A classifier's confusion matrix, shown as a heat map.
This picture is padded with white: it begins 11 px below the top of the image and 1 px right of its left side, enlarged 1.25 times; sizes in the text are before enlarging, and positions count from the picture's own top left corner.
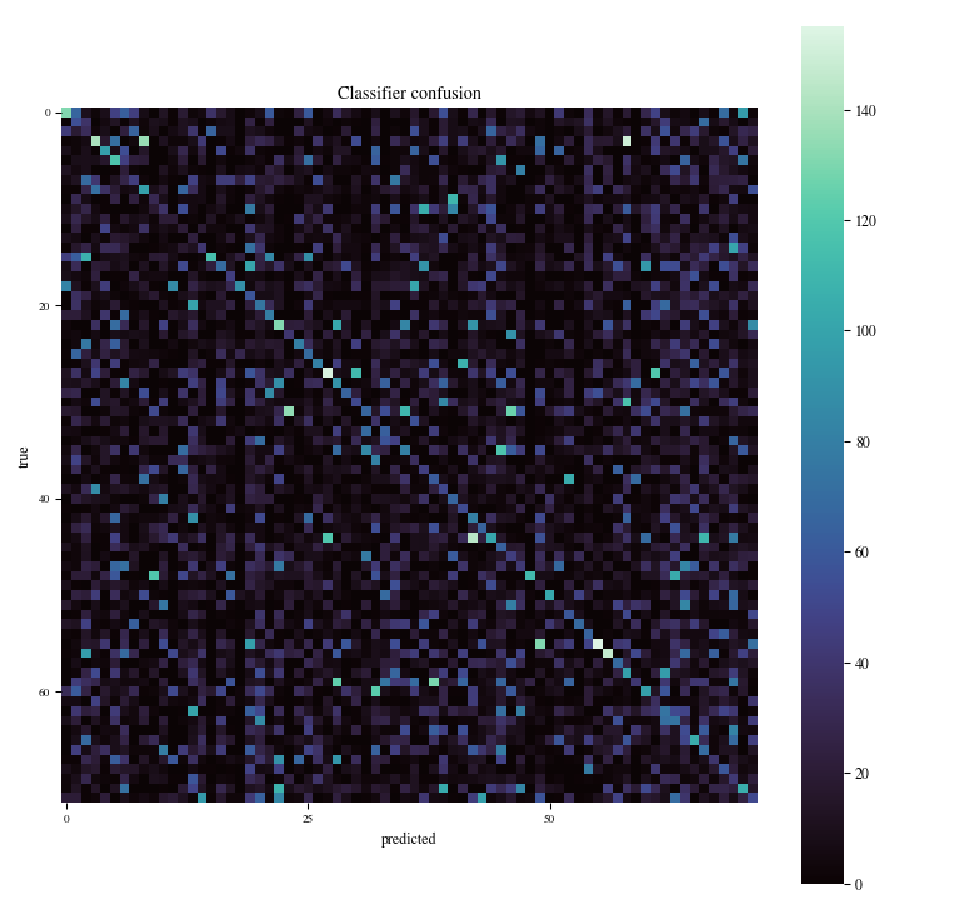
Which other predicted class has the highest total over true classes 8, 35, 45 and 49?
12
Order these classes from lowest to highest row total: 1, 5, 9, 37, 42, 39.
9, 1, 39, 37, 42, 5
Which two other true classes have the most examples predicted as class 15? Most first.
2, 0
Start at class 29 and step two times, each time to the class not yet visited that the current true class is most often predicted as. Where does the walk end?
6
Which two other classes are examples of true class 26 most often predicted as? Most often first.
41, 65
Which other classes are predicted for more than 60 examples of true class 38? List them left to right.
8, 52, 59
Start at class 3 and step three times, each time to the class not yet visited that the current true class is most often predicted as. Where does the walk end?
13
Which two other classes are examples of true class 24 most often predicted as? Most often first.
2, 5
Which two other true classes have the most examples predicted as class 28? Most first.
59, 22
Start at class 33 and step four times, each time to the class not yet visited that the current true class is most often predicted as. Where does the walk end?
40
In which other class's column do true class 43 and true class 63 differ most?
20
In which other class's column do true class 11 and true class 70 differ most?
22
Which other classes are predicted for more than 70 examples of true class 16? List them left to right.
19, 37, 60
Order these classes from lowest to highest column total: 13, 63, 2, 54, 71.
71, 54, 2, 63, 13
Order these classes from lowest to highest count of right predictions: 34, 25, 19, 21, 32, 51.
51, 32, 34, 19, 25, 21
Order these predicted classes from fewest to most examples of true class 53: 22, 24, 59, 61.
24, 61, 22, 59
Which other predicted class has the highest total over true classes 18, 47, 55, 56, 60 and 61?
64
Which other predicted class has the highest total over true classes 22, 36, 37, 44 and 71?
42
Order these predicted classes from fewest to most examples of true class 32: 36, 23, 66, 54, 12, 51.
23, 51, 54, 12, 66, 36
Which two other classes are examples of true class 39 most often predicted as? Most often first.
3, 65
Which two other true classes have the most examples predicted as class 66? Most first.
44, 1
